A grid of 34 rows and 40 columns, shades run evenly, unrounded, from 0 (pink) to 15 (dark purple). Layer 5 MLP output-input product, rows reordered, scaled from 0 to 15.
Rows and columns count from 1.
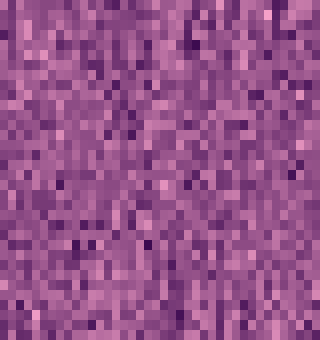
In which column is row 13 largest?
31
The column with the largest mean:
1
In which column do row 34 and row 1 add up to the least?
24
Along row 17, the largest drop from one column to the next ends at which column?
20
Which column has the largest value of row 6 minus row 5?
34
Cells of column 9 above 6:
29
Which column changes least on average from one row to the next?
16
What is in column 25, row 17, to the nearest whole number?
8
